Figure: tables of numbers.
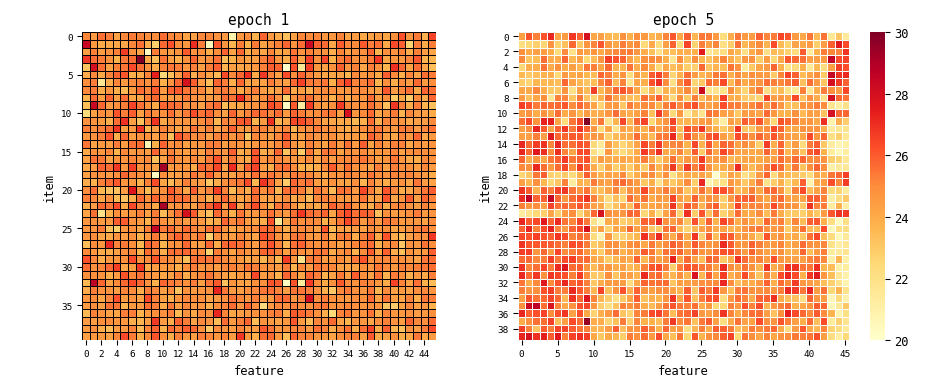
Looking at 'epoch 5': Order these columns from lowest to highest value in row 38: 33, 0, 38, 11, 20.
11, 38, 33, 20, 0
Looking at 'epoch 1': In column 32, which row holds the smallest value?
36
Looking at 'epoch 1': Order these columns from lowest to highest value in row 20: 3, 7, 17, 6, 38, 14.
3, 38, 7, 14, 17, 6
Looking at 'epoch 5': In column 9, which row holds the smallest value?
3
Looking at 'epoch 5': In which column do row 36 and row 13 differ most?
21
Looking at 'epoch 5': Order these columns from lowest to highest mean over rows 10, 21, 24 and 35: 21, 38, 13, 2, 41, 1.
13, 38, 21, 41, 2, 1
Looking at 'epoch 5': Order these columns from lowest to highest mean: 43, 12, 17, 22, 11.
43, 11, 12, 22, 17
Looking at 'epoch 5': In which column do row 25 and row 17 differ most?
23
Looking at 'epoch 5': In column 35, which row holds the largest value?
34
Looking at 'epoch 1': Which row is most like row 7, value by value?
21
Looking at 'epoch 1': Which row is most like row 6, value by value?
23
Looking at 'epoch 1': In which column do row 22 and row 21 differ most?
10
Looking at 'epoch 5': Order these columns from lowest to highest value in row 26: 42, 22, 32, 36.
42, 32, 36, 22
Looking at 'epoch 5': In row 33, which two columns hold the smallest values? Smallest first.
45, 43
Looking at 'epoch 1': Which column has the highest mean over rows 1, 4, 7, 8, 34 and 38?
29
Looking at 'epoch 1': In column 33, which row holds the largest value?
9
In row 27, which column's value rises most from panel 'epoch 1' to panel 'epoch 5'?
0
